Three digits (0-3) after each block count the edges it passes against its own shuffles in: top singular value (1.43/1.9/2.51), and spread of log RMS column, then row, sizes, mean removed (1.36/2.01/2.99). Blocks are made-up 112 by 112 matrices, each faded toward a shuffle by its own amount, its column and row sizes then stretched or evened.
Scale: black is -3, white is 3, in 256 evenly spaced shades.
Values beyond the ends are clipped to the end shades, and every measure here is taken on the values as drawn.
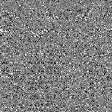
2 0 2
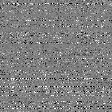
0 1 3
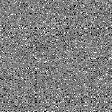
2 1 2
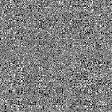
2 2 2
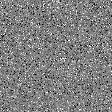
0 0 1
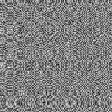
3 0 1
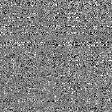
0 2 3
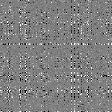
3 3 3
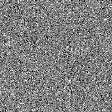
1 1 1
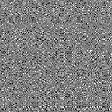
3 1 2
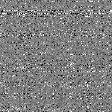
0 1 3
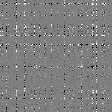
2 3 3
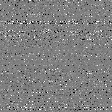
0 0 3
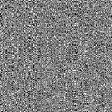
3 2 1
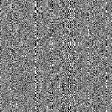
3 3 0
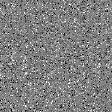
1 2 1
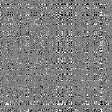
3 3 3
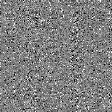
2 2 1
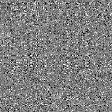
2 1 2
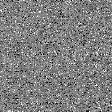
1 0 2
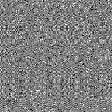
3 0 0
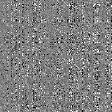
2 3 2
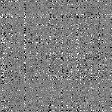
1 3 3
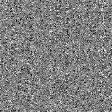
1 2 0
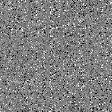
1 2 1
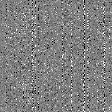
2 3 0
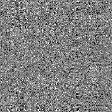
2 2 1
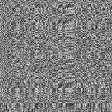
3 1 1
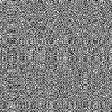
3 0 1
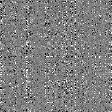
2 3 2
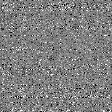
0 1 3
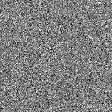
1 1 0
